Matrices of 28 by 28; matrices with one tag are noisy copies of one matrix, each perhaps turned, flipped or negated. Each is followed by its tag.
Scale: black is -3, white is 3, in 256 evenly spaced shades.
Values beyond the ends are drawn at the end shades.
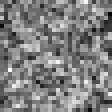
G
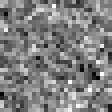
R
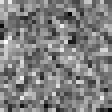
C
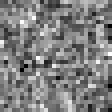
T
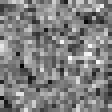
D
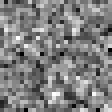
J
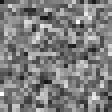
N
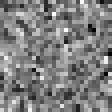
C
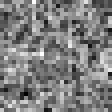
D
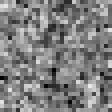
D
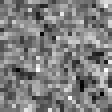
J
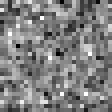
G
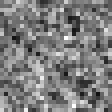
J
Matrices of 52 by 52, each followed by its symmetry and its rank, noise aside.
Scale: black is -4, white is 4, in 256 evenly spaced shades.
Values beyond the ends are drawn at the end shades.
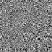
symmetric, rank six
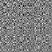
no symmetry, rank six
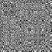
symmetric, rank six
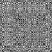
symmetric, rank six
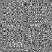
no symmetry, rank eight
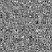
antisymmetric, rank eight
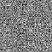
no symmetry, rank eight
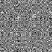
no symmetry, rank seven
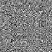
antisymmetric, rank eight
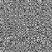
no symmetry, rank eight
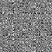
antisymmetric, rank eight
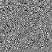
no symmetry, rank seven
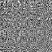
no symmetry, rank seven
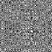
no symmetry, rank six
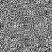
no symmetry, rank seven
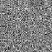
no symmetry, rank eight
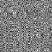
no symmetry, rank seven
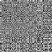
no symmetry, rank six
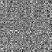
no symmetry, rank eight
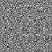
no symmetry, rank eight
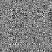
no symmetry, rank seven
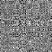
no symmetry, rank seven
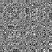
symmetric, rank six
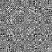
symmetric, rank six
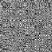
symmetric, rank six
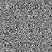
no symmetry, rank six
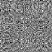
antisymmetric, rank eight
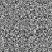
antisymmetric, rank eight
